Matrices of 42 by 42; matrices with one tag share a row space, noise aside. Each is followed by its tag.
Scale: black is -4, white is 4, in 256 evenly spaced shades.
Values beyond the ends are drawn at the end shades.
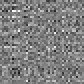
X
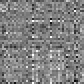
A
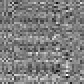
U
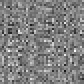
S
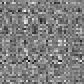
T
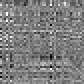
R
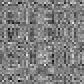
S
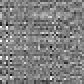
R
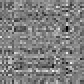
U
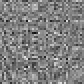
T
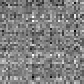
A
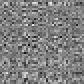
T
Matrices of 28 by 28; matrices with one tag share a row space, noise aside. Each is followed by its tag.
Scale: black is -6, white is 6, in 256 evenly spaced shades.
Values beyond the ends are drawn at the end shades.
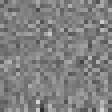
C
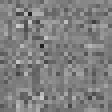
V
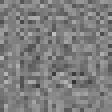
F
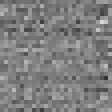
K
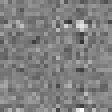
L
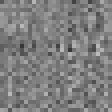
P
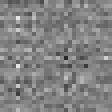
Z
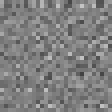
C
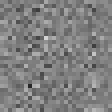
V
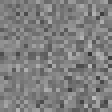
C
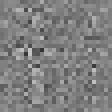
V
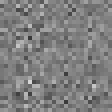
V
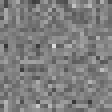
F
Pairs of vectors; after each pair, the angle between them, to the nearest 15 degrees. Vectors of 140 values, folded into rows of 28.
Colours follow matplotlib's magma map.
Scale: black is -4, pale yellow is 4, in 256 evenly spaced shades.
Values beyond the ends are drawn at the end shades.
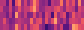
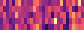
30 degrees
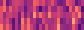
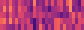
75 degrees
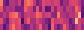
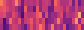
60 degrees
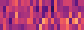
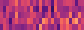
15 degrees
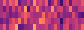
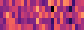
105 degrees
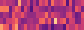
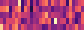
30 degrees
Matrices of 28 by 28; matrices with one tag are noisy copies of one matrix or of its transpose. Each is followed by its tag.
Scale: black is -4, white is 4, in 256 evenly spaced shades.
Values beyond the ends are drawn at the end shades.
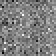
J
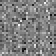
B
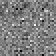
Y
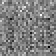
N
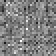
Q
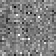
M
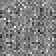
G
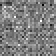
Q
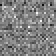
Q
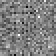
M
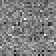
B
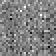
N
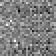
N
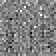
N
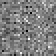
M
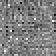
M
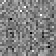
N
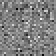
Y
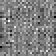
G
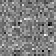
B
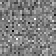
M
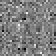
B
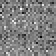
J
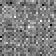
Q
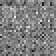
Q
